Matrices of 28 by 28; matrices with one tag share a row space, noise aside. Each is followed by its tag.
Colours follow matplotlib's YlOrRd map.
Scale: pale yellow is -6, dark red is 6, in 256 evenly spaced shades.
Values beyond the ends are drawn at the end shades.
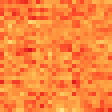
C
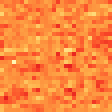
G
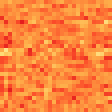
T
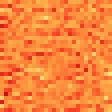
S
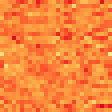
G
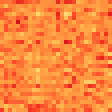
G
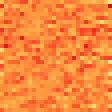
G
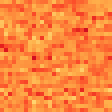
T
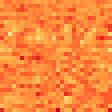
G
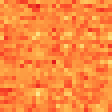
G
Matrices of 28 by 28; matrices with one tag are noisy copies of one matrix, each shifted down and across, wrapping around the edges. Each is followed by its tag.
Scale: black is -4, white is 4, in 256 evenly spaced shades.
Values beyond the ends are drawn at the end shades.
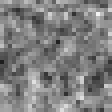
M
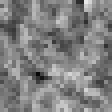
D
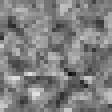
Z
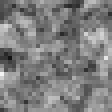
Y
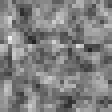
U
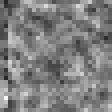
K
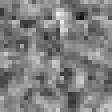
U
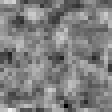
Z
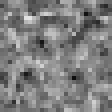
Z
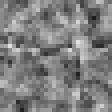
U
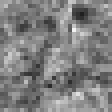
Y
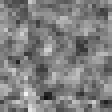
U
